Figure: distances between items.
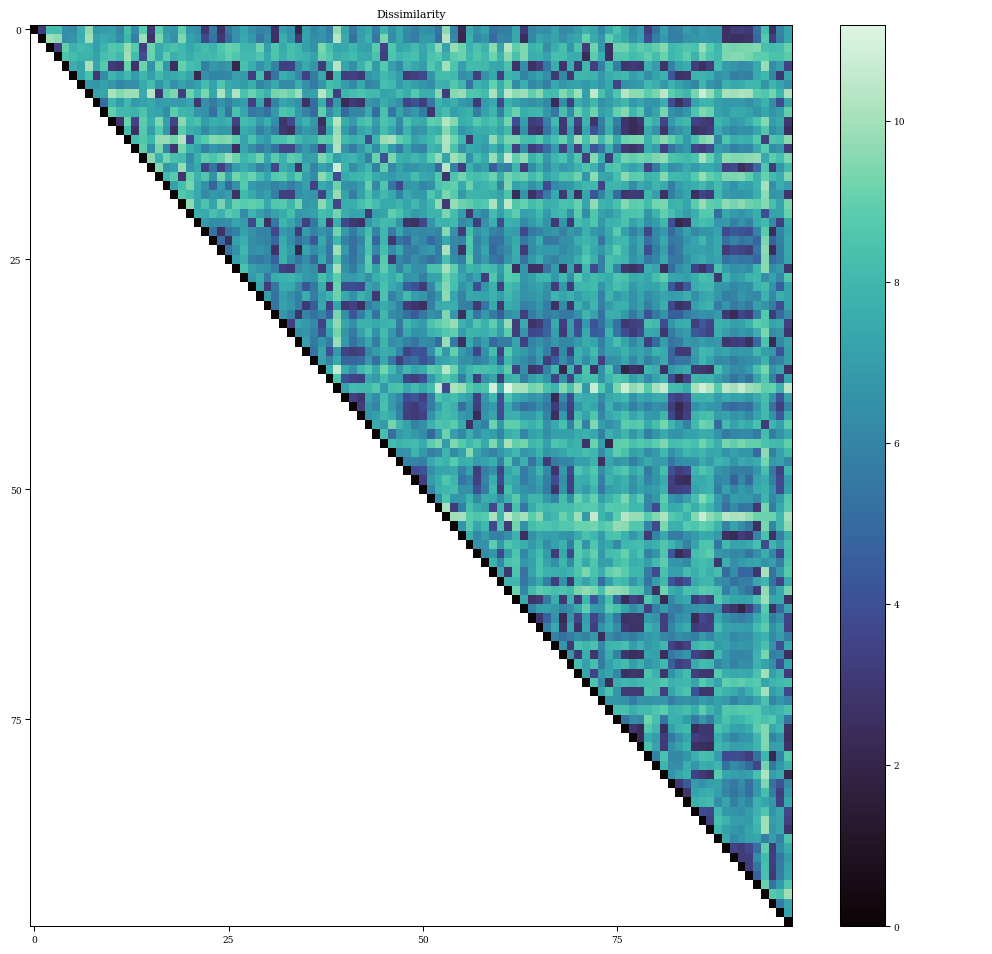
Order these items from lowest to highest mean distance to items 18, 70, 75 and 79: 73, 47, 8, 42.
73, 47, 8, 42
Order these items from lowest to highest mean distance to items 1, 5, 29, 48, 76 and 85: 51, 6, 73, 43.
73, 6, 51, 43
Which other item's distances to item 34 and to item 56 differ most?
24
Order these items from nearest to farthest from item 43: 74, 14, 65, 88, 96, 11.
88, 14, 74, 96, 11, 65
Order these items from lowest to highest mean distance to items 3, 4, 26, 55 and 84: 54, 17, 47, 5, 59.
5, 47, 17, 59, 54
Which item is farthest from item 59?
39
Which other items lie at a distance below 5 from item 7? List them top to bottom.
16, 19, 39, 53
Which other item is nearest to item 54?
93
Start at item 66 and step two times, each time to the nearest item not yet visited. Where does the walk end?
47
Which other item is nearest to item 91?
63
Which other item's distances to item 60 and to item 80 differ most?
61
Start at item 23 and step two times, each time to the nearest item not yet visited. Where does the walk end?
46
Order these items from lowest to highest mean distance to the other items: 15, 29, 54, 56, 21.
21, 15, 29, 56, 54
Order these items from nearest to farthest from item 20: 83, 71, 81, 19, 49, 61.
71, 49, 83, 61, 81, 19
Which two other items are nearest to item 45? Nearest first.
74, 71
